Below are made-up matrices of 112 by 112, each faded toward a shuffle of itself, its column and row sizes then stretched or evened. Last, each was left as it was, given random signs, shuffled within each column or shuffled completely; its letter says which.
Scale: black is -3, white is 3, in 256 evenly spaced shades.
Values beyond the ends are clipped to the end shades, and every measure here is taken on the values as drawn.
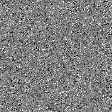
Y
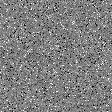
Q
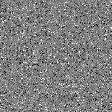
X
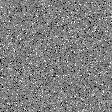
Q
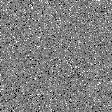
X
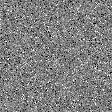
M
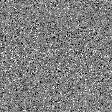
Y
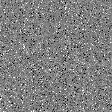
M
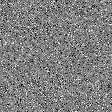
Q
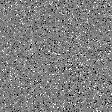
Y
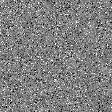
Y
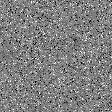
M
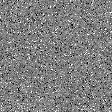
Y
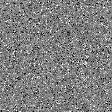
Y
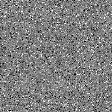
X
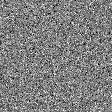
Q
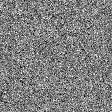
Q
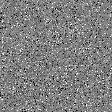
M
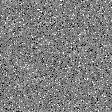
Q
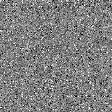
X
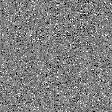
X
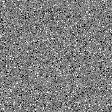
Y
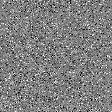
Y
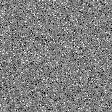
Q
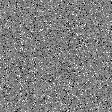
M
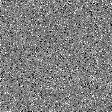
Y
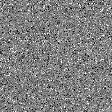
X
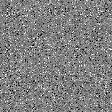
X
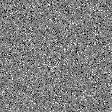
Y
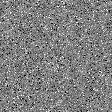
Q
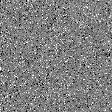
M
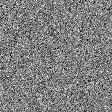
Q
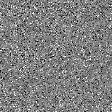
X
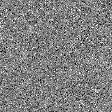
Y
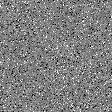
Q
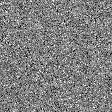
Q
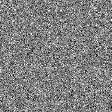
Y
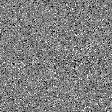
X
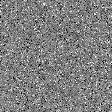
M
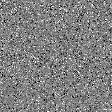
Y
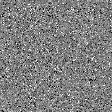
Y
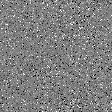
Y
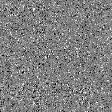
X
